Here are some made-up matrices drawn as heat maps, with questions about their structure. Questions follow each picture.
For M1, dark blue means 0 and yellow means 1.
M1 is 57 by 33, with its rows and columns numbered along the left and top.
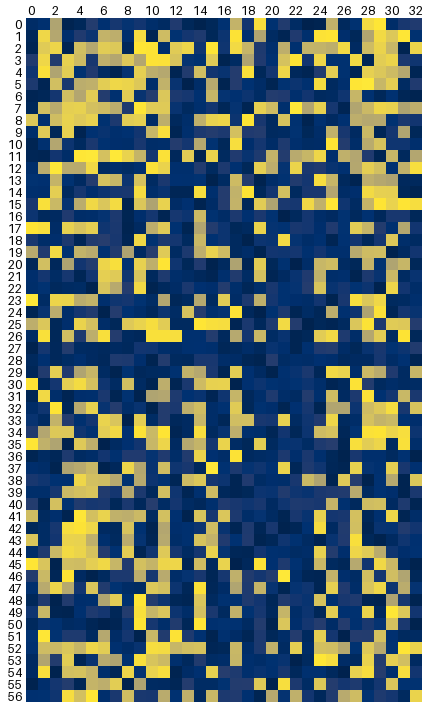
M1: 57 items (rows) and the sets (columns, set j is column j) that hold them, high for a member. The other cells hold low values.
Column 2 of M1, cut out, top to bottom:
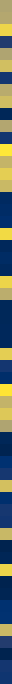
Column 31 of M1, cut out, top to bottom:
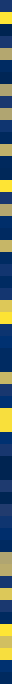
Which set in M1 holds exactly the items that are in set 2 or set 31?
28
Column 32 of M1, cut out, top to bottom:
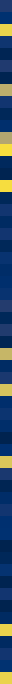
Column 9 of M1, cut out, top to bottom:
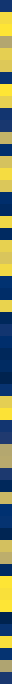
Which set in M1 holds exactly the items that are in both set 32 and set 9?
23
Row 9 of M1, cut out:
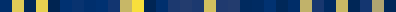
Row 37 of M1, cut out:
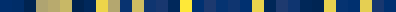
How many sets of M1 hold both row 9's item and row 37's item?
2
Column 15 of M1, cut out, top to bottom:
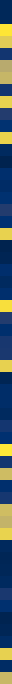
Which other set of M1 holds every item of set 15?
4
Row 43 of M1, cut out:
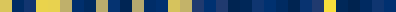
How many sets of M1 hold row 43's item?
9
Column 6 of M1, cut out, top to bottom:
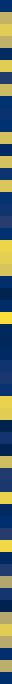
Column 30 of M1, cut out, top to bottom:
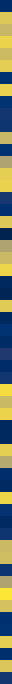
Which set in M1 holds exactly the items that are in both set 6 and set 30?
7
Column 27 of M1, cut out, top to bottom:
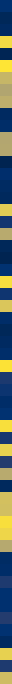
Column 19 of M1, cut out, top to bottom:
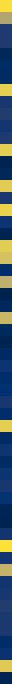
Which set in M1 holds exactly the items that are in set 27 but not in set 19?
8
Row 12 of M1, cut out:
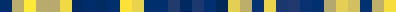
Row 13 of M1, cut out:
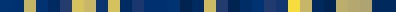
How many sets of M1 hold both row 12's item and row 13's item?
3
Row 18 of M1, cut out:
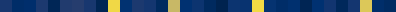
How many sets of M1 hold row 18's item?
4
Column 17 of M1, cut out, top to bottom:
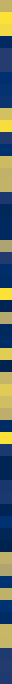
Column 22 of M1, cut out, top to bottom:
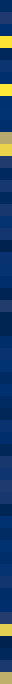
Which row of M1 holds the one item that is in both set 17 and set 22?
52
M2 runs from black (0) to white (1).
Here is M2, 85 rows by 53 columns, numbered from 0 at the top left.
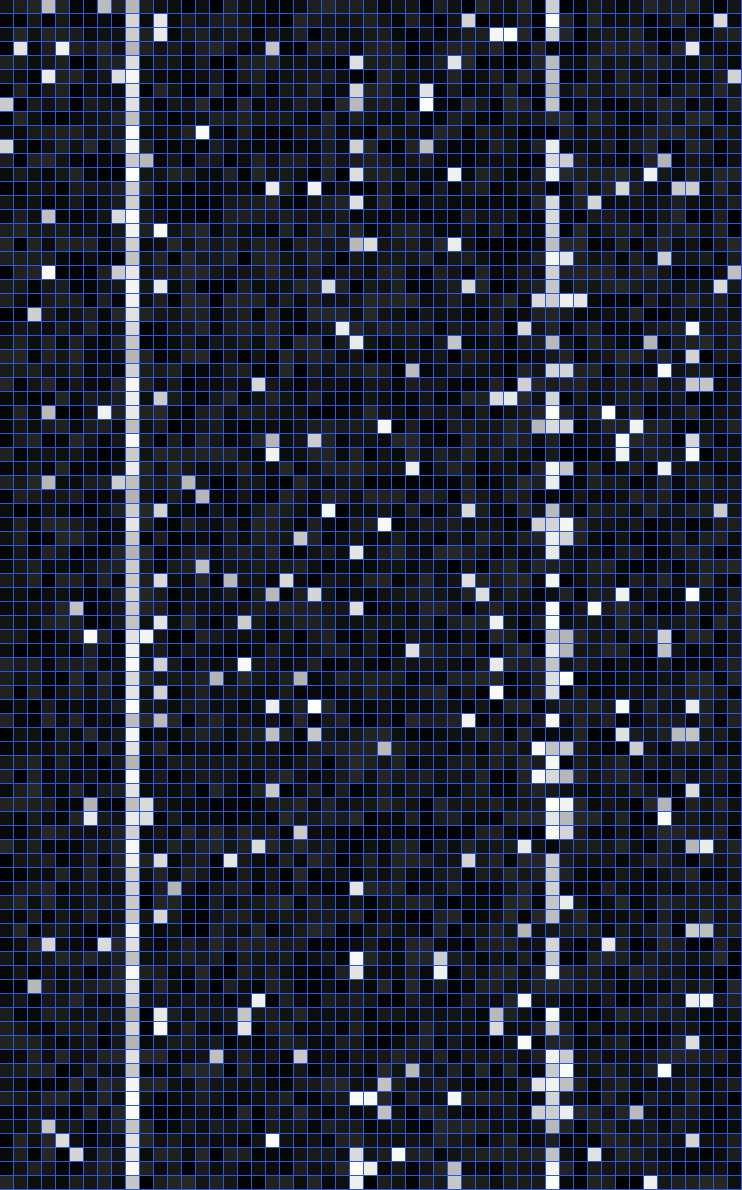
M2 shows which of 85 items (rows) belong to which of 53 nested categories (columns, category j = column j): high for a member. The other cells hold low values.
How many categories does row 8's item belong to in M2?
1
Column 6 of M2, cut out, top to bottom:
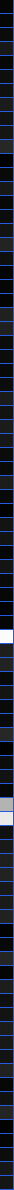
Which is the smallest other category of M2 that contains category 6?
10
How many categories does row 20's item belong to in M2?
6
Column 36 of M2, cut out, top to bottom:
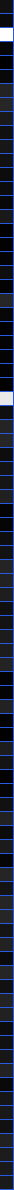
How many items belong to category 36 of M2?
2
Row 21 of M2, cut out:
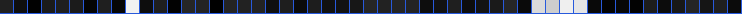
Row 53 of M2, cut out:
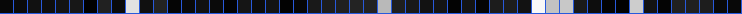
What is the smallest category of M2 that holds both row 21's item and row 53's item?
38
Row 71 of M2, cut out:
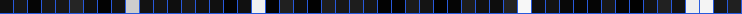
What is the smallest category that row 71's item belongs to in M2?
18
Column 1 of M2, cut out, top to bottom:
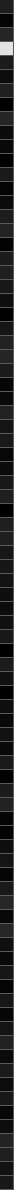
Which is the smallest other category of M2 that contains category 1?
4
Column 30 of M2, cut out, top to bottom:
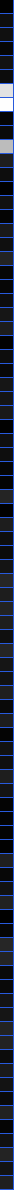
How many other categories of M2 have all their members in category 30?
1
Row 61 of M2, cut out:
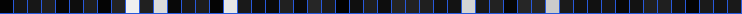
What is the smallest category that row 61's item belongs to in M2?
16
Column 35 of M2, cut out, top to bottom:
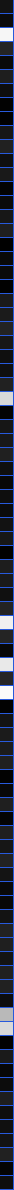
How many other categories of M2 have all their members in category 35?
2
